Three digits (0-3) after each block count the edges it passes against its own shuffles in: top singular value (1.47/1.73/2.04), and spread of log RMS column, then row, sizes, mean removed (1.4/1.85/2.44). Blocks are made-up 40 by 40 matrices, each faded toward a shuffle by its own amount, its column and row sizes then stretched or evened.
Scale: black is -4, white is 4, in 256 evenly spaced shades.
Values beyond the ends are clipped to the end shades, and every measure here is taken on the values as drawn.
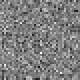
1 0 0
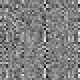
3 3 0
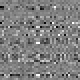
3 0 3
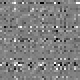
2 1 3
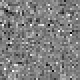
1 1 1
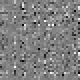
0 3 1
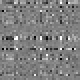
3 2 3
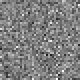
0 0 0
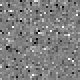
0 0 1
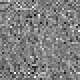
1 0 1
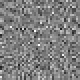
2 1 1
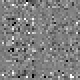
1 2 2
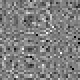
3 1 0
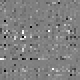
1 1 2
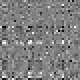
3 2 2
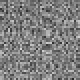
2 0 1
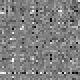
1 2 2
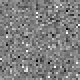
0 1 0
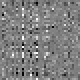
3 3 1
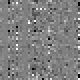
1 3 1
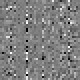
2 3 1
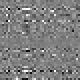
3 1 3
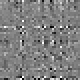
3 2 3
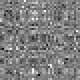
3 1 1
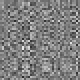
3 3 1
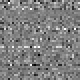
1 0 3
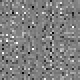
2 3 1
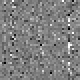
1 2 0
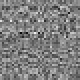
3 0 2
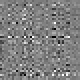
3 3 3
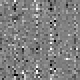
2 2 1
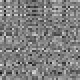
3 0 3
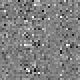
1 2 1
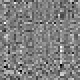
2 2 2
